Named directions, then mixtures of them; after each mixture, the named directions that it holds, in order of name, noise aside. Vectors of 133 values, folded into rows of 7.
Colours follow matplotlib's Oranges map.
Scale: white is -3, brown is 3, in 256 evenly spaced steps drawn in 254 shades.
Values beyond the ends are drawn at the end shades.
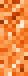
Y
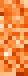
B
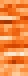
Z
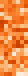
B, Z.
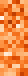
B, Y, Z.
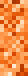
B, Y.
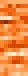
Z.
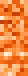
B, Y, Z.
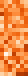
B.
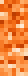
B, Y, Z.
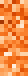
B, Y, Z.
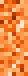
Y.
